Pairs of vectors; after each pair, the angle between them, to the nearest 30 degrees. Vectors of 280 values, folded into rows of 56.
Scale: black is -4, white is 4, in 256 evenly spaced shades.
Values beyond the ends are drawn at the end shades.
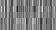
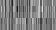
30 degrees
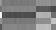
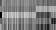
150 degrees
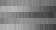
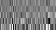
90 degrees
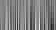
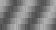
90 degrees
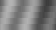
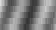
150 degrees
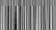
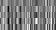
60 degrees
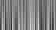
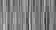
90 degrees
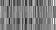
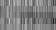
150 degrees
